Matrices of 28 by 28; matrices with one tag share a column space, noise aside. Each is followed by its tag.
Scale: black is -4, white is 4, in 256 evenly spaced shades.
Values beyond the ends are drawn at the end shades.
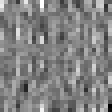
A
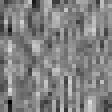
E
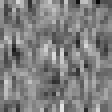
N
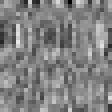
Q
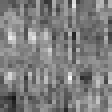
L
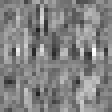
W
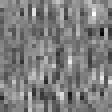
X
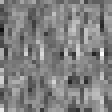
W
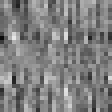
L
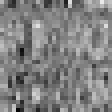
Q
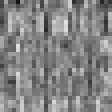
E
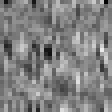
N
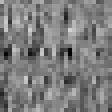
W
